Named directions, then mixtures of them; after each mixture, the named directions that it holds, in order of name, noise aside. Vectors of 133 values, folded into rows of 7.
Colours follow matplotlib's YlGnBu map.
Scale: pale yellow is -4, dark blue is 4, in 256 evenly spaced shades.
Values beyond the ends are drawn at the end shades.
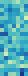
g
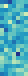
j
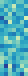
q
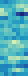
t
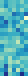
g, q, t.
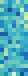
g.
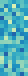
q.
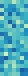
g, j, q.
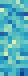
g, j, t.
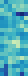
g, q, t.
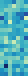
q, t.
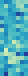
g, j, t.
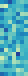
j.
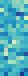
g, t.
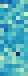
j.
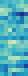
t.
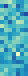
j.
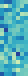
j.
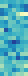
j, t.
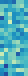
j, q, t.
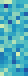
j.
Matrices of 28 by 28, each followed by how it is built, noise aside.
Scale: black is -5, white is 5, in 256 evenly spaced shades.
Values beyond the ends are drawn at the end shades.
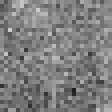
smooth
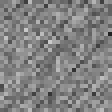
Hankel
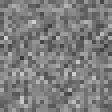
repeating columns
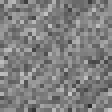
Hankel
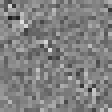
banded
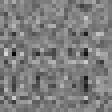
low rank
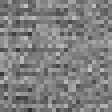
blocks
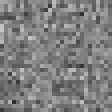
blocks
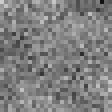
smooth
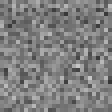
repeating columns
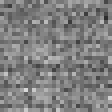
blocks
